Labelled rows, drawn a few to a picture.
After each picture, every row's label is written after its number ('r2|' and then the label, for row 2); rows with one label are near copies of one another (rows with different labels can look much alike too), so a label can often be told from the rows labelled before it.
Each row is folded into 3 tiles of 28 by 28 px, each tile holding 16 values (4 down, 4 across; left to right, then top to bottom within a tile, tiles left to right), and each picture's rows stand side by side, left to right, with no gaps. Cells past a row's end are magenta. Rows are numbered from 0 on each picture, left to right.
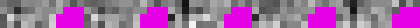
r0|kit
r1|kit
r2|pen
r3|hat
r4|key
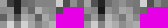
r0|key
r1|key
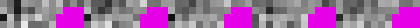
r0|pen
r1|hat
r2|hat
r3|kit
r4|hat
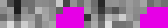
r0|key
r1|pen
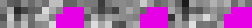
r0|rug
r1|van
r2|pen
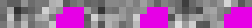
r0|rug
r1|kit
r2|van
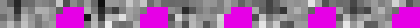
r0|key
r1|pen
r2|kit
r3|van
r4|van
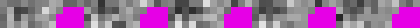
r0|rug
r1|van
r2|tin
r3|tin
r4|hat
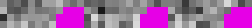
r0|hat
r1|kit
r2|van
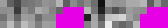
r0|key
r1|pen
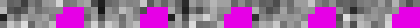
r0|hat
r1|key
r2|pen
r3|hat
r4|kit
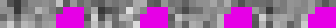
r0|key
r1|rug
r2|kit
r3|kit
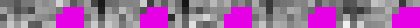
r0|van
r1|key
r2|pen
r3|key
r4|tin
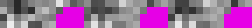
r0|van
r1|tin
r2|tin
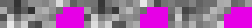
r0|van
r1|van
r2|rug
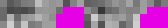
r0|tin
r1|kit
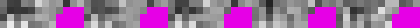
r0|tin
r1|tin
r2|tin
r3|key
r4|rug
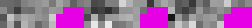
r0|kit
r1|tin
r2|hat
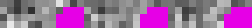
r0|van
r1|kit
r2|rug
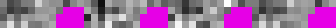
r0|tin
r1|pen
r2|van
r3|tin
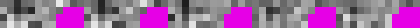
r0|van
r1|van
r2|pen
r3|rug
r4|kit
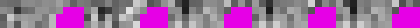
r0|kit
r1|rug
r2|key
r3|key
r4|key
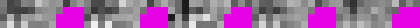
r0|tin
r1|tin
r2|pen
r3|tin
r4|key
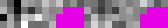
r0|pen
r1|van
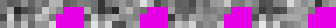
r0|rug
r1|van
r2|hat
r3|tin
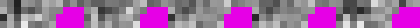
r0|pen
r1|rug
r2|hat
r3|hat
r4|tin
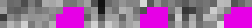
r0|hat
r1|key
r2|rug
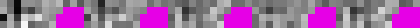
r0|pen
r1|pen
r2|rug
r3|kit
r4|rug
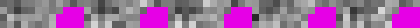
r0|kit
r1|van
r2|tin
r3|hat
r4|rug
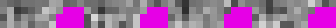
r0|rug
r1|kit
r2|key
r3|van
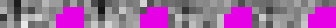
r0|pen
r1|key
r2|kit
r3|kit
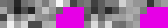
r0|van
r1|tin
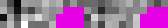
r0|pen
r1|kit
